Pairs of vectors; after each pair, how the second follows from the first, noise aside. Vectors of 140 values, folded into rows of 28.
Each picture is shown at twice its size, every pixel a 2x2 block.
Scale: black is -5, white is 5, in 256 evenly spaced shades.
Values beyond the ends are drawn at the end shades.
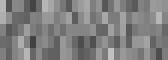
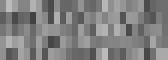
shuffled.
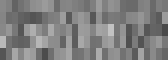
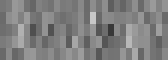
negated, partly zeroed.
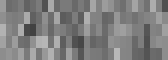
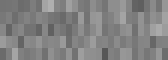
wrapped around, negated, shrunk.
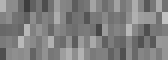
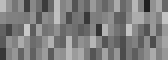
copied.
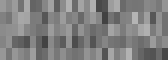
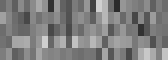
negated.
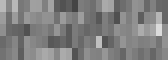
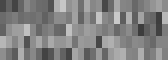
negated.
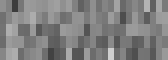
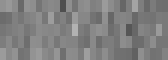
wrapped around, negated, shrunk.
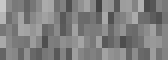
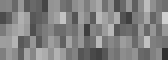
wrapped around.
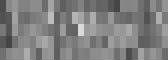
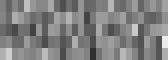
wrapped around.
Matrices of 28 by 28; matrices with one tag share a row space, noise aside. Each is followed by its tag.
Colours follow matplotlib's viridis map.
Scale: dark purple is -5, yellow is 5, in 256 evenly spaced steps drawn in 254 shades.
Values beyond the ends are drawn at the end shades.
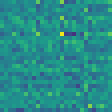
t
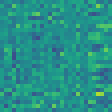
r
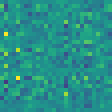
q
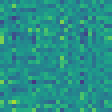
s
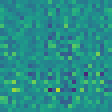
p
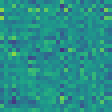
s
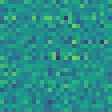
p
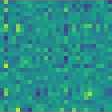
q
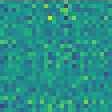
p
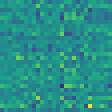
t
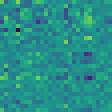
q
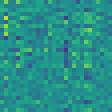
q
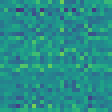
t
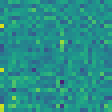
s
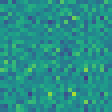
p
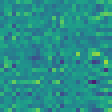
r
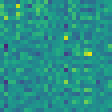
q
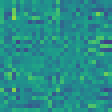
r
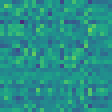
t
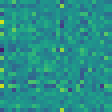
s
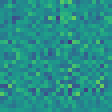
p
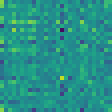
s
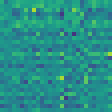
t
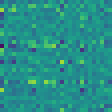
s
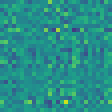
p
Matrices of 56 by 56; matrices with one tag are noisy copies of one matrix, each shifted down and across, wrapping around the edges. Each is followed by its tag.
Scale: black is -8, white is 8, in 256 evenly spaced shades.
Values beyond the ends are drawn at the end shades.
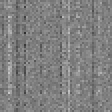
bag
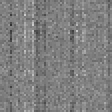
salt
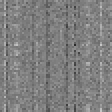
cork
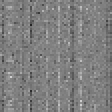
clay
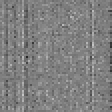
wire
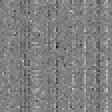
clay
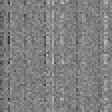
bag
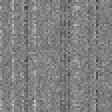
clay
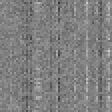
clay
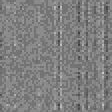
wire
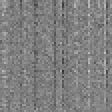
cork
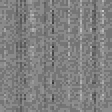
clay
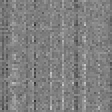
clay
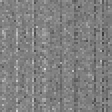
cork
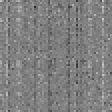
cork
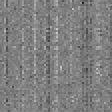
clay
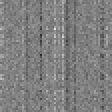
salt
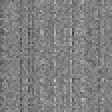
cork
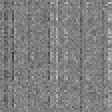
bag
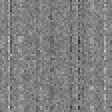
cork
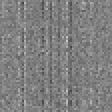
wire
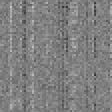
clay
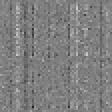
bag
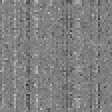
clay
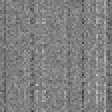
salt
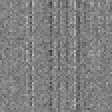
wire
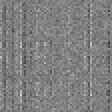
wire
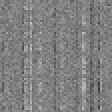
bag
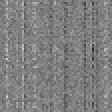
cork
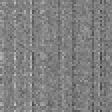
cork
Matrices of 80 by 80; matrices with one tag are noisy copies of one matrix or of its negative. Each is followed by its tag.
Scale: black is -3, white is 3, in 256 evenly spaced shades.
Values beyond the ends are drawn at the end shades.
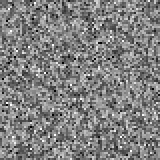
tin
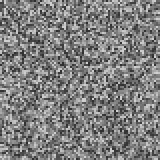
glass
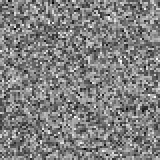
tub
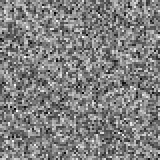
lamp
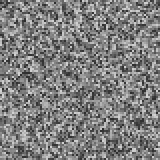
tin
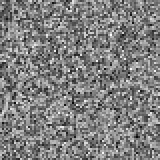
lamp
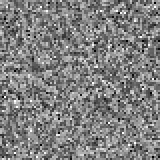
tin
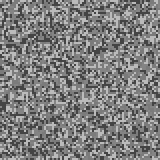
tub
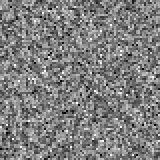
tin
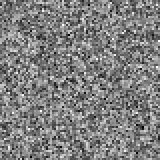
lamp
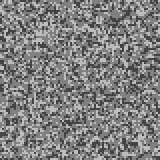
tub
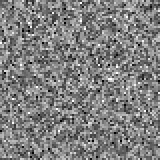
tin
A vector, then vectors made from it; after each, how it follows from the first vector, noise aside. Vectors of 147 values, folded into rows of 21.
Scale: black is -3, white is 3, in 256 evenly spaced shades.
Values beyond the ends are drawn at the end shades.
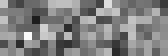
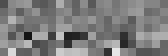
wrapped around, partly zeroed.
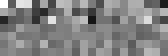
wrapped around, partly zeroed.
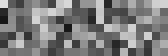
sign-scrambled.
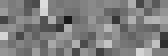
wrapped around, partly zeroed.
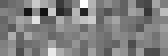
wrapped around, negated, partly zeroed.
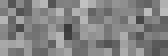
wrapped around, shrunk.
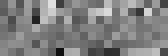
reversed, negated, partly zeroed.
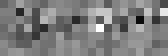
reversed, negated, partly zeroed.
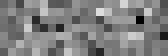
reversed, negated, partly zeroed.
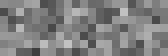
wrapped around, shrunk.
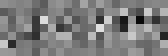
reversed, negated, partly zeroed.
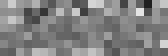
wrapped around, negated, partly zeroed.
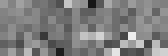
wrapped around, partly zeroed.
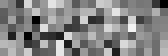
sign-scrambled.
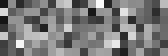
sign-scrambled.
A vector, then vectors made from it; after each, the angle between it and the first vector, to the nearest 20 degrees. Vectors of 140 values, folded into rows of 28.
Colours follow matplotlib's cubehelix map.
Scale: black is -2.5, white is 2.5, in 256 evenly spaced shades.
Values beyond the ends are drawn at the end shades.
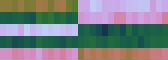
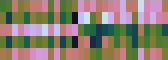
40 degrees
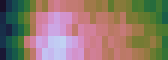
100 degrees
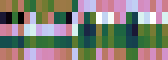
40 degrees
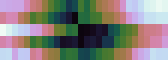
60 degrees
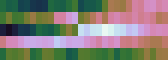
120 degrees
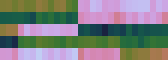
20 degrees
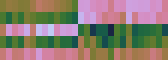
20 degrees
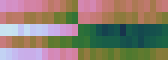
40 degrees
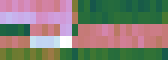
140 degrees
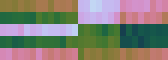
20 degrees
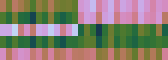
20 degrees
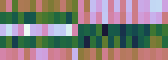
20 degrees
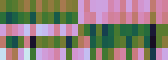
40 degrees
